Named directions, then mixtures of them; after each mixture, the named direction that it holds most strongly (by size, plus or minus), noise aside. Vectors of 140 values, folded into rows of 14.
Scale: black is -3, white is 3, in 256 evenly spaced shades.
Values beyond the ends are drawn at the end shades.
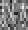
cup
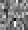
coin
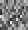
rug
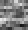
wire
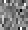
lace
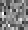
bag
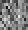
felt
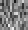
cup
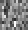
coin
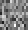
coin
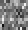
lace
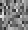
bag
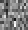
coin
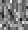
bag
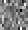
lace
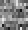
wire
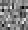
cup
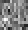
felt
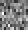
bag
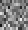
bag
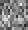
felt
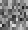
rug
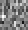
coin
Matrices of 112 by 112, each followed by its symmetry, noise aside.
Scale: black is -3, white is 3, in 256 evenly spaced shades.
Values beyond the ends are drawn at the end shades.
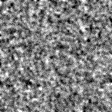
antisymmetric.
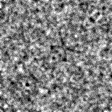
symmetric across the other diagonal.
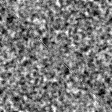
same after a half turn.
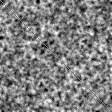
symmetric.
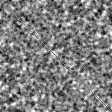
symmetric.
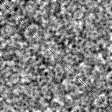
symmetric.
